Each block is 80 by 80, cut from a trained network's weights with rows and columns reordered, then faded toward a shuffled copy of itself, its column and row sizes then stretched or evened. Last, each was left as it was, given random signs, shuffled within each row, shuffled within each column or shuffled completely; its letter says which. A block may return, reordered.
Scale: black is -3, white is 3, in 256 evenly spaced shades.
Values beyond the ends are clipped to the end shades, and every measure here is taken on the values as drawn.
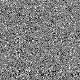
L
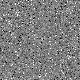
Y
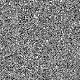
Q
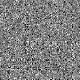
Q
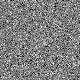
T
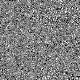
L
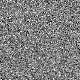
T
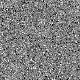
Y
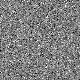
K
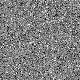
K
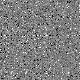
L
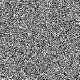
Q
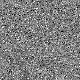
T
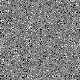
Q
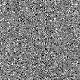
Q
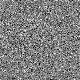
T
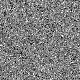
K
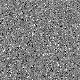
Y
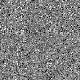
Q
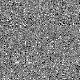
Q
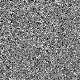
L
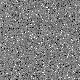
K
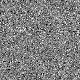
T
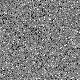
K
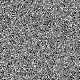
Y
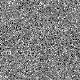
L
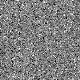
Y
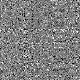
Q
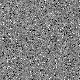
Y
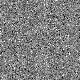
Y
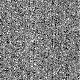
Y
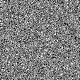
K
